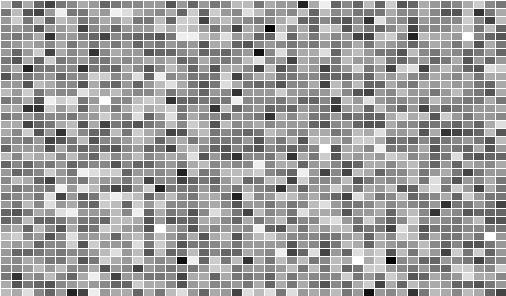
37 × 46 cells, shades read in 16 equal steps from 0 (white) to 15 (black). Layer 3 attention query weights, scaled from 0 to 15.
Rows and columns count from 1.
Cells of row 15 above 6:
25
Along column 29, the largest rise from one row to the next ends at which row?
33
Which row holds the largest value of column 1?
10
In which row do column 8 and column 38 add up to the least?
22
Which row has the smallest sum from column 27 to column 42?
24
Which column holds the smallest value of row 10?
15
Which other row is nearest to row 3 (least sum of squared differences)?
6
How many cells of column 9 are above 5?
24
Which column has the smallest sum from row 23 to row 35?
13
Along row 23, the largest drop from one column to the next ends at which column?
28
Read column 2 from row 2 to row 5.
4 3 6 8
